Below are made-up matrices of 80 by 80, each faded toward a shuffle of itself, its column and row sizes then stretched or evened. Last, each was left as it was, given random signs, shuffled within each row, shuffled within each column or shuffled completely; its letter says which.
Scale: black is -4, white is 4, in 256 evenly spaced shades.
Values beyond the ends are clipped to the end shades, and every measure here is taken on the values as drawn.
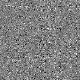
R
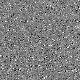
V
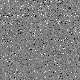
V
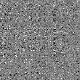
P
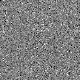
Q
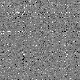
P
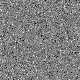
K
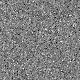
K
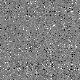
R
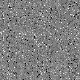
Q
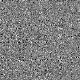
R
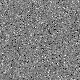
K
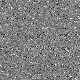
V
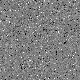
K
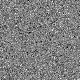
K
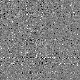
P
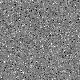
K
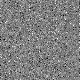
Q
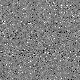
V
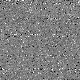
V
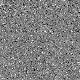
V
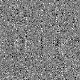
P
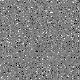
P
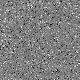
K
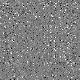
P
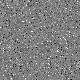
K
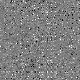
P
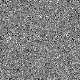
R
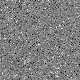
K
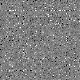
P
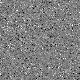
V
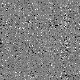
R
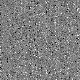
Q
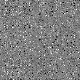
R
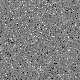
K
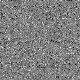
V
